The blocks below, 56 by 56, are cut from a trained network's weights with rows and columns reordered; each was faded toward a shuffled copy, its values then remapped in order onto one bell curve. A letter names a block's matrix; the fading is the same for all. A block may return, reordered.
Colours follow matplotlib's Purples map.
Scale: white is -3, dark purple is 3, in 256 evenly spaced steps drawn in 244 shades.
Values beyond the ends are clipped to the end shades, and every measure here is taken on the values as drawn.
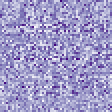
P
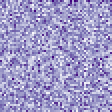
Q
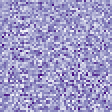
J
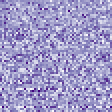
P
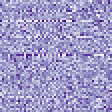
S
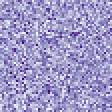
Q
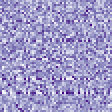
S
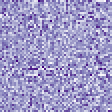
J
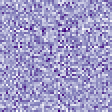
J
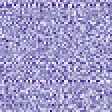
S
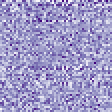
P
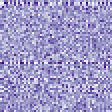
S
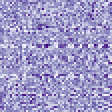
P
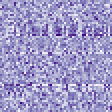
S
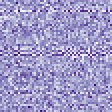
S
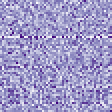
S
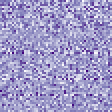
P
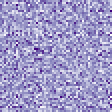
J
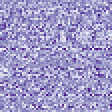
P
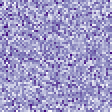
Q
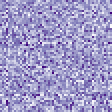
J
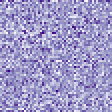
J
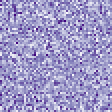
Q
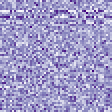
S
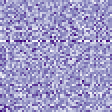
S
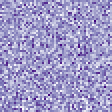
Q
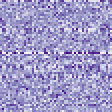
S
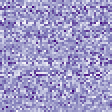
P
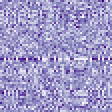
S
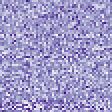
P
